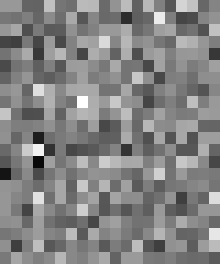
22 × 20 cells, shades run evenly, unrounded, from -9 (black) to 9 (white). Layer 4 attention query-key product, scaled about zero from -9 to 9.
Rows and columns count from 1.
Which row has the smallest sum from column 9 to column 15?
13
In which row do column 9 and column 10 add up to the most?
4
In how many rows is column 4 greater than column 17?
10
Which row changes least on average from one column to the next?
22
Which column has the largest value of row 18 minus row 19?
8
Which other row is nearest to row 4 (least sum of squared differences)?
14
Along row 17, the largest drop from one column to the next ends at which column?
5
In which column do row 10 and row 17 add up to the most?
20
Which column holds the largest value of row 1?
17
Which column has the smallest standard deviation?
16
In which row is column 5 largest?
1
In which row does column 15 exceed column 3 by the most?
2
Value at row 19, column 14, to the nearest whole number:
-1
